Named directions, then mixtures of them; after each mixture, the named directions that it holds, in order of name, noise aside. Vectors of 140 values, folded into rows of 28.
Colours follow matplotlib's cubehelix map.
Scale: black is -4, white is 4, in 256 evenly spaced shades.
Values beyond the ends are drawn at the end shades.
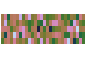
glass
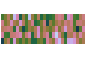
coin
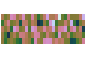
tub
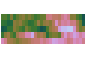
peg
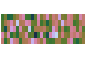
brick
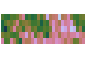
brick, peg, tub.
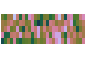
coin, tub.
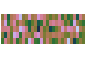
glass.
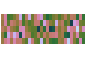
glass, tub.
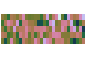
brick, tub.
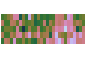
coin, peg.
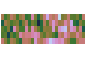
peg, tub.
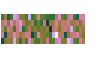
brick, coin, glass.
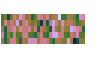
brick, glass, tub.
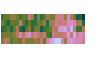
coin, peg.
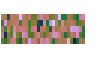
brick, glass, tub.
